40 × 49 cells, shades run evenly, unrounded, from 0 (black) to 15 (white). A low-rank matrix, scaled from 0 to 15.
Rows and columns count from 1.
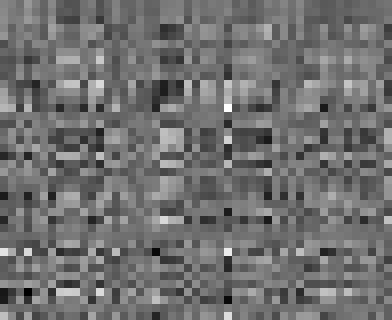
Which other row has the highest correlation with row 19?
34
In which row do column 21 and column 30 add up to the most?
28
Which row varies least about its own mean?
30
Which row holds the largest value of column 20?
38
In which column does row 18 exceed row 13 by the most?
21
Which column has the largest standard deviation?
29
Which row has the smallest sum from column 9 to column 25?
32
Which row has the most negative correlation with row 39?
19
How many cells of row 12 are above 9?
10
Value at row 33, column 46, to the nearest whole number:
9
